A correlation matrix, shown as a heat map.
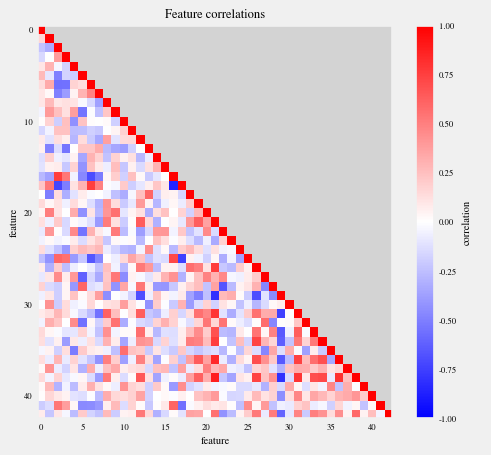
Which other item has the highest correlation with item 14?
22
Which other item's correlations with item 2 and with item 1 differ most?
17
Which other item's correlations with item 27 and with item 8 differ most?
28
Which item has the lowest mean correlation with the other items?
29
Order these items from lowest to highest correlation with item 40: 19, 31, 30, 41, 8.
41, 30, 19, 8, 31
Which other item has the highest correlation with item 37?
20
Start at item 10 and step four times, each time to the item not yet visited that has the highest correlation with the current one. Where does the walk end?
6
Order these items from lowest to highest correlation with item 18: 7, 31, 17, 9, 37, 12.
9, 17, 37, 7, 31, 12
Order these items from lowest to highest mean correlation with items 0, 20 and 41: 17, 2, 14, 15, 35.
35, 17, 14, 15, 2
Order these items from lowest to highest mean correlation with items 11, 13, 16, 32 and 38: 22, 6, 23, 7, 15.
7, 6, 23, 22, 15
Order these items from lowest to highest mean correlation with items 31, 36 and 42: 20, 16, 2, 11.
11, 16, 2, 20
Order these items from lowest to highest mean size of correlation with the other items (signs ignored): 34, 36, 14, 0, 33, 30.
0, 30, 14, 33, 34, 36
